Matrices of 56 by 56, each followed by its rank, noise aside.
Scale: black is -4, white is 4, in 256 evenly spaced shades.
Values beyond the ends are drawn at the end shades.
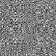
seven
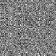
seven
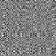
five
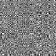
six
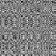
five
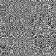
seven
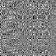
five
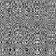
four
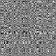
six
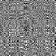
five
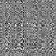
five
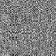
six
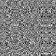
seven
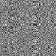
six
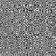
six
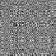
four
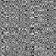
five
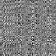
five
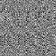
seven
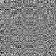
five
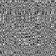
five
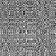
six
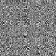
seven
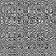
four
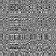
four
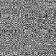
six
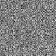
seven
